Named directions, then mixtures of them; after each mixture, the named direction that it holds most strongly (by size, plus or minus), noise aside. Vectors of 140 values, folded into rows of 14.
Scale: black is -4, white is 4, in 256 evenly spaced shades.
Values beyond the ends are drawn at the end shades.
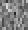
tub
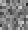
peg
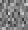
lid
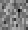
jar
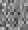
lid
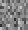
peg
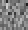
tub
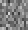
lid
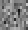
jar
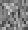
lid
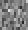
tub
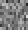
peg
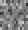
peg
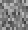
lid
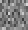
lid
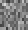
peg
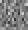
lid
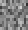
peg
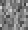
peg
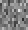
jar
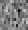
jar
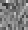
tub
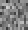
peg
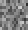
peg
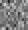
lid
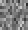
peg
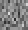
lid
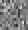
peg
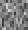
tub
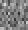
lid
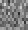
lid
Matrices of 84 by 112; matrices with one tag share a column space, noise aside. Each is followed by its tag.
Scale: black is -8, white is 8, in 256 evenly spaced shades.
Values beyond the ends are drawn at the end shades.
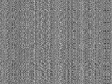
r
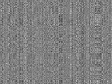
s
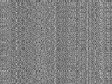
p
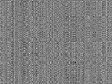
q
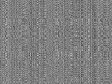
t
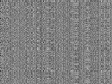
p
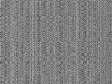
q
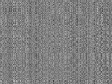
s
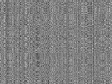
s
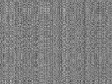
s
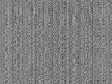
s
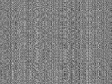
r
